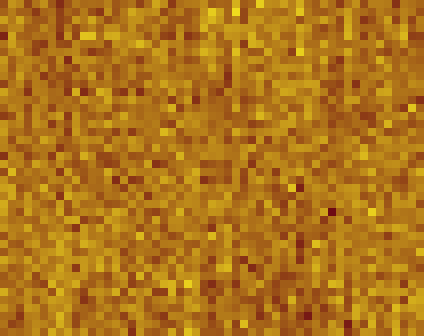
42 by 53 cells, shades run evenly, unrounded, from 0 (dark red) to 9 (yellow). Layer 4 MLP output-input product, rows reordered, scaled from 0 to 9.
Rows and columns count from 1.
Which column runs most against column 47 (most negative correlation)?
3
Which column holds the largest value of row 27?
47
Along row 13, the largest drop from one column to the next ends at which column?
25
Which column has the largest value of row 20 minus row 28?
11
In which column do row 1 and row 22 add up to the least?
8
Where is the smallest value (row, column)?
27, 42
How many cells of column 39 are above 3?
39
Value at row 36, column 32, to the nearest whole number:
5
